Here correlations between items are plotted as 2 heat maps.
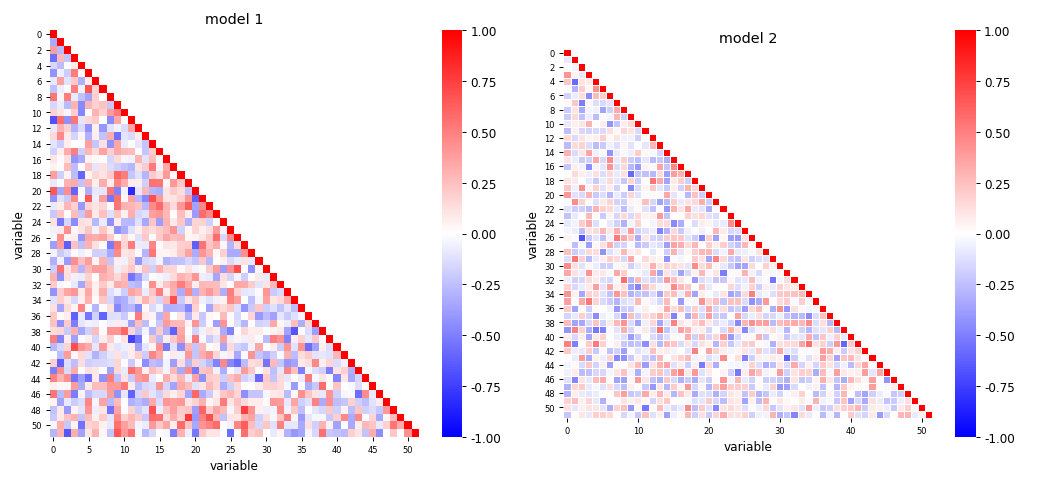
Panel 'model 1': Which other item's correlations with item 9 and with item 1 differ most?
13
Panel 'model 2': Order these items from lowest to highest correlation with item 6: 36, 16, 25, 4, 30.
30, 36, 25, 4, 16
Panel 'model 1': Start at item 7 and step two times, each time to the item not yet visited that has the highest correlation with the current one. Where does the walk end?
21
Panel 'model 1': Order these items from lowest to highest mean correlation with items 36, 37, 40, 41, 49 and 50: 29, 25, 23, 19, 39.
29, 39, 25, 23, 19
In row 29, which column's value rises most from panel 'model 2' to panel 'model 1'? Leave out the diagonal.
3
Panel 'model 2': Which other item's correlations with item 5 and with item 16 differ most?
39
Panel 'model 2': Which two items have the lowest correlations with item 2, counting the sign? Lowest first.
26, 7
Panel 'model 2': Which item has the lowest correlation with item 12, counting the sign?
47
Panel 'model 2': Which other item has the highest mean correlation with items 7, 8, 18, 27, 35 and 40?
38
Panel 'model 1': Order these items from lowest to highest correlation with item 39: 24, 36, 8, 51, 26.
51, 36, 26, 8, 24
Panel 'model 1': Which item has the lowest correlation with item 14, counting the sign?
8
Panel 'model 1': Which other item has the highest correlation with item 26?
30
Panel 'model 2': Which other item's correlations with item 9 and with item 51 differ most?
17
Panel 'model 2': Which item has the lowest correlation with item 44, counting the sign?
19
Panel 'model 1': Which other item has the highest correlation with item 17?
34
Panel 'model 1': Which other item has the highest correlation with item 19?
49
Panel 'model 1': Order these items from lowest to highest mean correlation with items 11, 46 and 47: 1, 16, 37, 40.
40, 1, 37, 16
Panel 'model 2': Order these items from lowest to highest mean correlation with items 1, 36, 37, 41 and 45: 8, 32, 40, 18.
8, 32, 40, 18
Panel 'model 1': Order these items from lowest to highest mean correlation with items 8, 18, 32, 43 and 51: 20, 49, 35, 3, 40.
35, 40, 20, 3, 49
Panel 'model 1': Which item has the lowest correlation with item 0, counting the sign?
11
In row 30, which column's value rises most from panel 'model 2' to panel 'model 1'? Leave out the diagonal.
25
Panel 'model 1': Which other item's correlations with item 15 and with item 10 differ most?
33
